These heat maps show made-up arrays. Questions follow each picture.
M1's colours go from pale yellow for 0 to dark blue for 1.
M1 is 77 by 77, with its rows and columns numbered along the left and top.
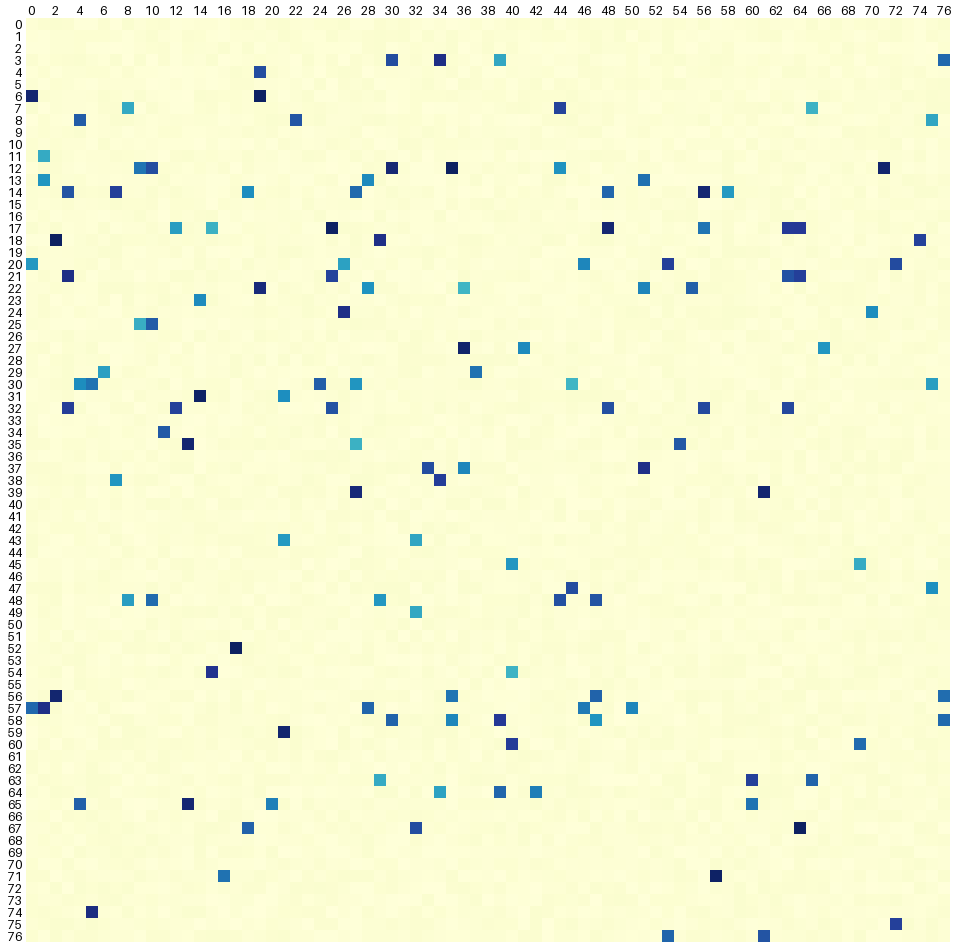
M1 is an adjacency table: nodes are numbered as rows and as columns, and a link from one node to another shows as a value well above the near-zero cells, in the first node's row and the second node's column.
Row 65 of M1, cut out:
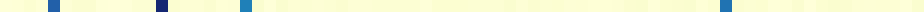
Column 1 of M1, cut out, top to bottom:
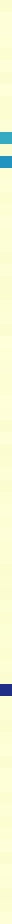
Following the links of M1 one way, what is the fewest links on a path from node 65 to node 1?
2
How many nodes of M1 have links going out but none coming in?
8
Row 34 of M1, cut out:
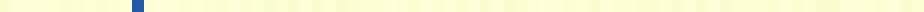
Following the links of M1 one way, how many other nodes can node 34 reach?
2
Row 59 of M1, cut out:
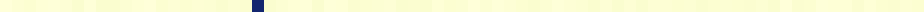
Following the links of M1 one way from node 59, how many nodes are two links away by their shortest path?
4
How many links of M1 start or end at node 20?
6
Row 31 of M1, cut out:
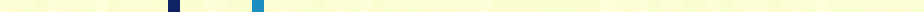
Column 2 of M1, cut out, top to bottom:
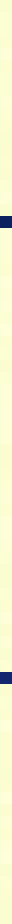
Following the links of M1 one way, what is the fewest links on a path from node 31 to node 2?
3
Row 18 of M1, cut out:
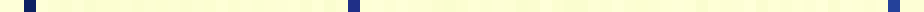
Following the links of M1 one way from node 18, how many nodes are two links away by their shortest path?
3
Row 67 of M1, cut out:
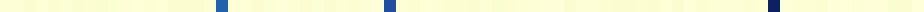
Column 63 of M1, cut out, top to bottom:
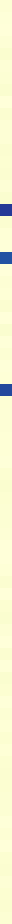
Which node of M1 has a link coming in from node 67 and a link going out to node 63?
node 32
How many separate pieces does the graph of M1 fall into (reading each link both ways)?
4
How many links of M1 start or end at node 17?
8
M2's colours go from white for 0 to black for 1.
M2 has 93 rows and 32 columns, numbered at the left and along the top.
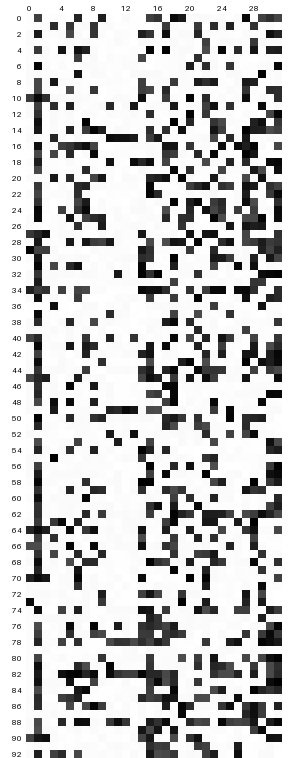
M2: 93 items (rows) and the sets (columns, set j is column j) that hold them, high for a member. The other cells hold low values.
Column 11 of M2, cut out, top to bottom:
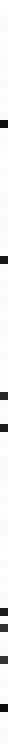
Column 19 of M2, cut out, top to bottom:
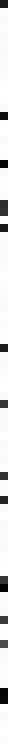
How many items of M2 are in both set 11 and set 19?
0
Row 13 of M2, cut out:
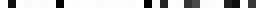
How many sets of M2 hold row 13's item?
9
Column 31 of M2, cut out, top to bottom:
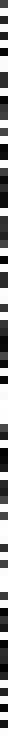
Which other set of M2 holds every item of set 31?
1
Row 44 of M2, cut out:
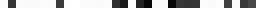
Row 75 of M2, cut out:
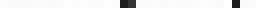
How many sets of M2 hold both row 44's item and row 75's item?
1
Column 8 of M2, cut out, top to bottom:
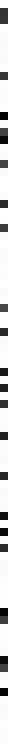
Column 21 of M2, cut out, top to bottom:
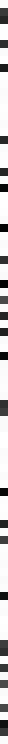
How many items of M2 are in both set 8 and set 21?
7
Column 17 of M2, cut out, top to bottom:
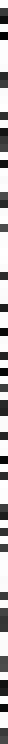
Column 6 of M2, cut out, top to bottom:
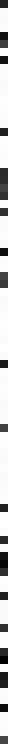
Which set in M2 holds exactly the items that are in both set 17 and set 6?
4
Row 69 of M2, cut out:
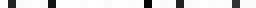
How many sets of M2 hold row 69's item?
5
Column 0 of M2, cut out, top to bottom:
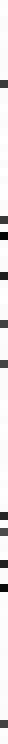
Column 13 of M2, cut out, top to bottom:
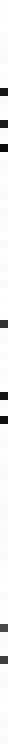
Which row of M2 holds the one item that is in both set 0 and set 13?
40
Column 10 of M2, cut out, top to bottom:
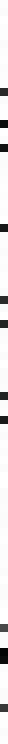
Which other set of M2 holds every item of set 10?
25
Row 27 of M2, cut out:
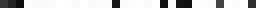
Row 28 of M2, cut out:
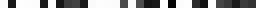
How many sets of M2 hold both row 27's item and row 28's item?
3
